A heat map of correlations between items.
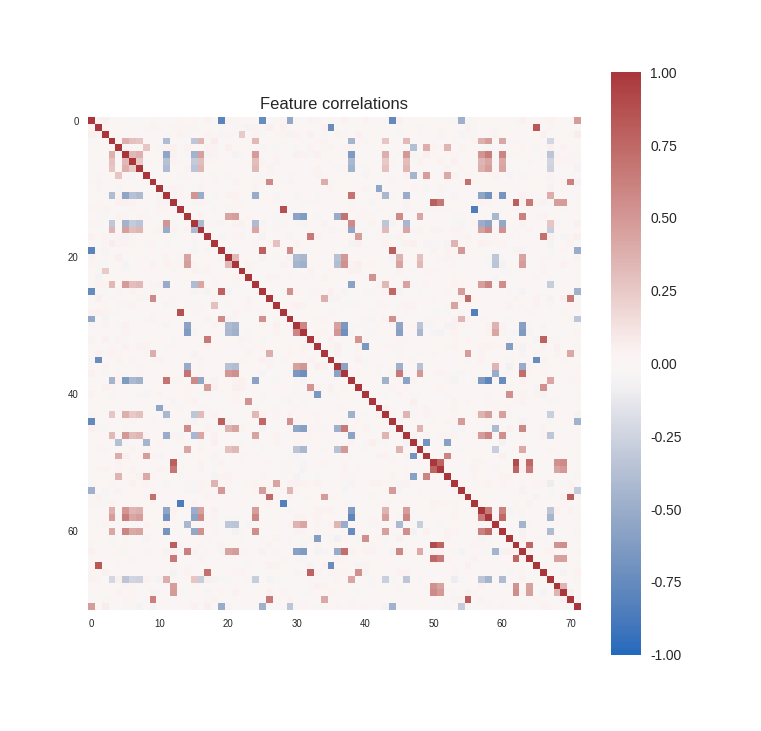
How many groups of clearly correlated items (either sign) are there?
14
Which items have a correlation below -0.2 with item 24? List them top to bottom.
11, 15, 38, 67
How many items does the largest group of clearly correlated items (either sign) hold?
15
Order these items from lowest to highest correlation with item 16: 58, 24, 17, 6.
17, 6, 24, 58
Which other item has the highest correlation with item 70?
55
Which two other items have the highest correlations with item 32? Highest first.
66, 17
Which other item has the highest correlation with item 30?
31
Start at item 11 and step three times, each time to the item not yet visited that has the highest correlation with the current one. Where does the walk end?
67
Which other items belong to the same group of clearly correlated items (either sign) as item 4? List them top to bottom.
8, 47, 49, 52
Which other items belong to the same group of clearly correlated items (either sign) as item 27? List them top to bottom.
18, 53
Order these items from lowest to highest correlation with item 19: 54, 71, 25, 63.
71, 63, 54, 25
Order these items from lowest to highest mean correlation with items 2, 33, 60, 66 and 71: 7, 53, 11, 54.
11, 54, 53, 7
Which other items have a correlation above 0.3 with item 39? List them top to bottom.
17, 32, 66
